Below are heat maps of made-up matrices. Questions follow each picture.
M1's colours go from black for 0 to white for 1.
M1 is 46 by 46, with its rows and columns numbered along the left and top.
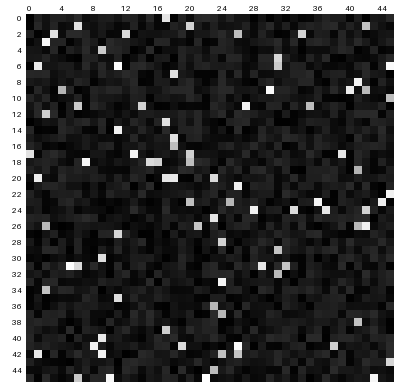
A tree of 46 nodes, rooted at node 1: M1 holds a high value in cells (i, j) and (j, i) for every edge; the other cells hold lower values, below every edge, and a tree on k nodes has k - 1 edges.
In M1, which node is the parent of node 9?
42
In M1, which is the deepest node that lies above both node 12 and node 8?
26
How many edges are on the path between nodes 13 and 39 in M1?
2
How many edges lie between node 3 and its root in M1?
4
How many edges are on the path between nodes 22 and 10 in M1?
2
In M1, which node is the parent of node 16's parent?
20
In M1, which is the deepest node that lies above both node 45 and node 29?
6
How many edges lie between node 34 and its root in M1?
4
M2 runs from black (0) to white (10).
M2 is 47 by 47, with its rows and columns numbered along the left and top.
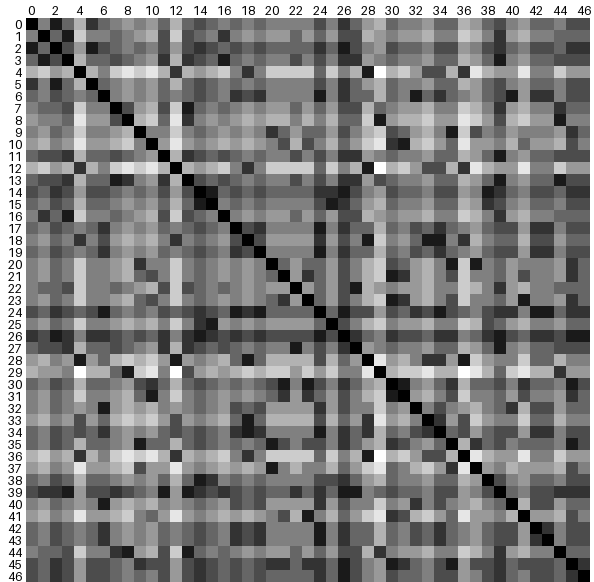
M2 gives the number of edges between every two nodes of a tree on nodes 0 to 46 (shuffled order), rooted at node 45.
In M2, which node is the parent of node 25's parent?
14
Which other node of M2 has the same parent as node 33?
28
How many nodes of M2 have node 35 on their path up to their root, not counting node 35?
3
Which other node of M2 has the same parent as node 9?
20
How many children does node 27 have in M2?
1
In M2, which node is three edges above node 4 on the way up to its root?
34
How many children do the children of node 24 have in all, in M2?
3
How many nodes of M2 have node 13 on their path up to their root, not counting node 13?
4
